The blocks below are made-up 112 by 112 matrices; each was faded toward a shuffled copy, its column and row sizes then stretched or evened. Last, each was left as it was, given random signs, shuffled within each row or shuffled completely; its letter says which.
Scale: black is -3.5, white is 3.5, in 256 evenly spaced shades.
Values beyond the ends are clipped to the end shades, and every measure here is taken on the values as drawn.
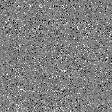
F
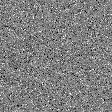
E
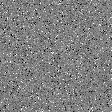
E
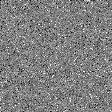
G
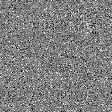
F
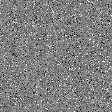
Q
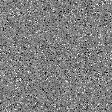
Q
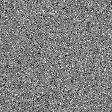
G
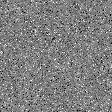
E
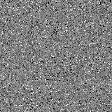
Q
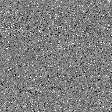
G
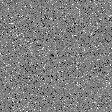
G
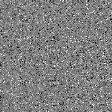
F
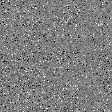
Q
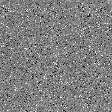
Q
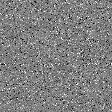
G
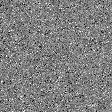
E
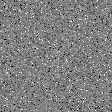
E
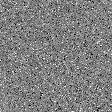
E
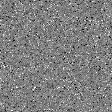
G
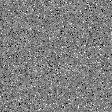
G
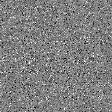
Q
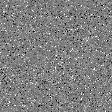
G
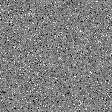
E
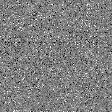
Q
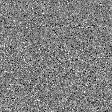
G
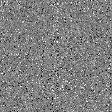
F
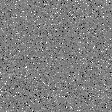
G
